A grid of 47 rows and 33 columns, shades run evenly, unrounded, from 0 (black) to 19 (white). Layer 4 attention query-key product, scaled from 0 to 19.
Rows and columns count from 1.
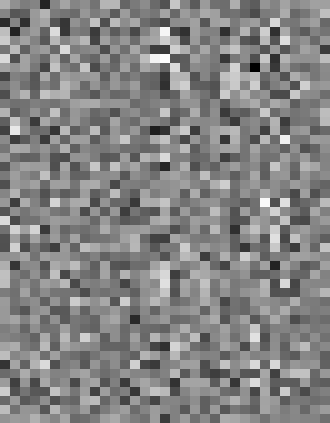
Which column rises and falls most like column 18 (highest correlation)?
24
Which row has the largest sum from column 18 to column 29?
41
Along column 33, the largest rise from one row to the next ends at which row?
7
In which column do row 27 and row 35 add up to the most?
28
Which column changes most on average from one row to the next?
17
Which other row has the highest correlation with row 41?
3
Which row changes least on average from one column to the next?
12
